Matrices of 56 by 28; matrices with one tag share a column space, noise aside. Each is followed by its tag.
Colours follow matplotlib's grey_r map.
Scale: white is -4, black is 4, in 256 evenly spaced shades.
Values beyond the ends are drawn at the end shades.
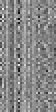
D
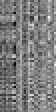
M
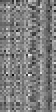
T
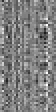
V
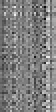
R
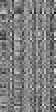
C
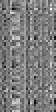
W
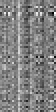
R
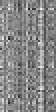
W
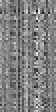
C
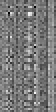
R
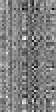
W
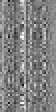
V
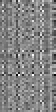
T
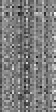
R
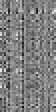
C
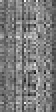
V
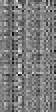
T
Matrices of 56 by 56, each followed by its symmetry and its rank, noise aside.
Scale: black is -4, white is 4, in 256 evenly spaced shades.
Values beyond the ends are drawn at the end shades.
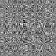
antisymmetric, rank six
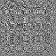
antisymmetric, rank eight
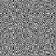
antisymmetric, rank six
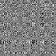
no symmetry, rank six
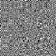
antisymmetric, rank eight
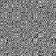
symmetric, rank six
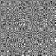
no symmetry, rank six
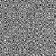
antisymmetric, rank six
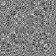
symmetric, rank six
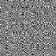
antisymmetric, rank six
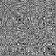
symmetric, rank six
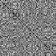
symmetric, rank six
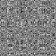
no symmetry, rank six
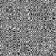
symmetric, rank six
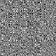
antisymmetric, rank eight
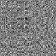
no symmetry, rank six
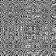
no symmetry, rank six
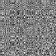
no symmetry, rank six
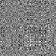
no symmetry, rank six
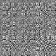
symmetric, rank six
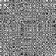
symmetric, rank six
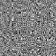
antisymmetric, rank eight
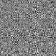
antisymmetric, rank eight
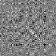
symmetric, rank six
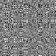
antisymmetric, rank six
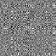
no symmetry, rank six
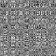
no symmetry, rank six
